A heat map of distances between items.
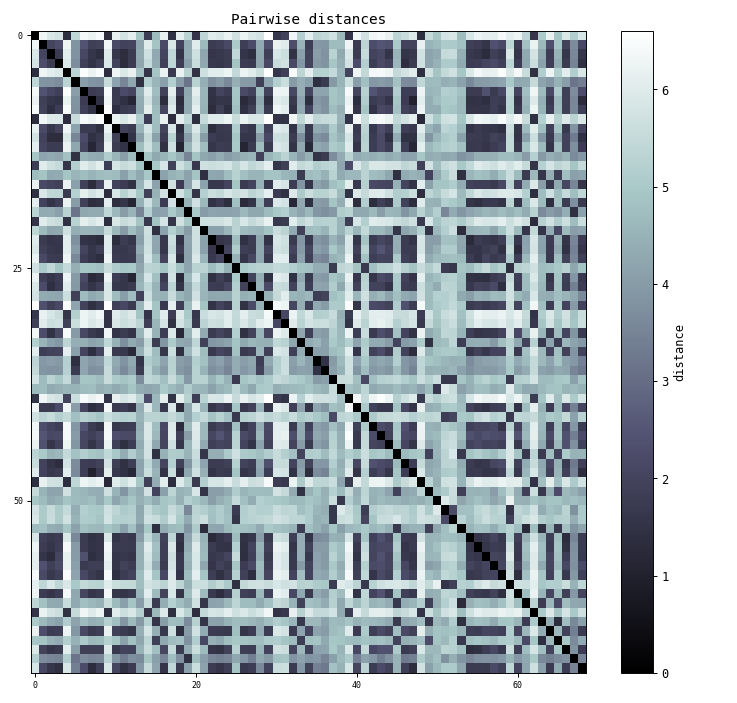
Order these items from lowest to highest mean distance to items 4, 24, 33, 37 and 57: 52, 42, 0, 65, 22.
22, 42, 65, 52, 0
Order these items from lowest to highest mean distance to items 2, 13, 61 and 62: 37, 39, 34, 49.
49, 34, 39, 37
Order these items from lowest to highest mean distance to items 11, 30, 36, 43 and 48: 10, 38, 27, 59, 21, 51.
27, 10, 38, 21, 51, 59
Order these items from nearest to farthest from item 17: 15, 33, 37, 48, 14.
48, 14, 15, 33, 37
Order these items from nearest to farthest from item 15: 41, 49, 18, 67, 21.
21, 49, 67, 18, 41
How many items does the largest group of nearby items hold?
34
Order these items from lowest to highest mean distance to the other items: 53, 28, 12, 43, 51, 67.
12, 43, 67, 53, 28, 51
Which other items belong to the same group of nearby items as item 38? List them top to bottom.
50
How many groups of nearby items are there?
7
